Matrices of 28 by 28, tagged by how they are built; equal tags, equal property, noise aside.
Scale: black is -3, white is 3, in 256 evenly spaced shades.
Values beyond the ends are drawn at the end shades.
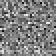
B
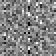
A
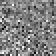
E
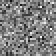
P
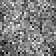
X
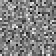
P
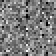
A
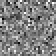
B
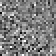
E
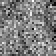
X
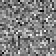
P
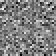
B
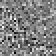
E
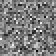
B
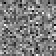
A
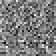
B
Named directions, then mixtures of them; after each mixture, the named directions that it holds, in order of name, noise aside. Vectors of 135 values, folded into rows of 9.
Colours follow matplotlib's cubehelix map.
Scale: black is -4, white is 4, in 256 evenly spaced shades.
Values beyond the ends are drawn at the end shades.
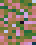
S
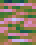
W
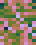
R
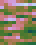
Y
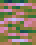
W.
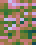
R, S, Y.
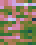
Y.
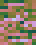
R, S, W.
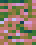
S, W.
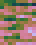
Y.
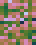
R, S, Y.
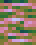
W.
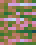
R, W, Y.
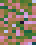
S.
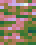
Y.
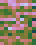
R, Y.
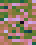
S, W.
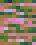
S, W.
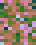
R.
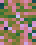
R.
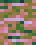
S, W.
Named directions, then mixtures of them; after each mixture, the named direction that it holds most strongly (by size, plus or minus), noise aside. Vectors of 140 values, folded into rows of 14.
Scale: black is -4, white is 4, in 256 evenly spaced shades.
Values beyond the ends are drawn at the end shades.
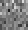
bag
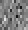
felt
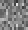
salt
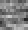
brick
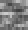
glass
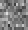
salt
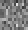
salt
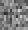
felt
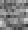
brick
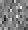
felt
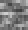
glass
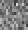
salt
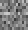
salt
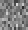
salt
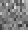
bag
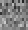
bag
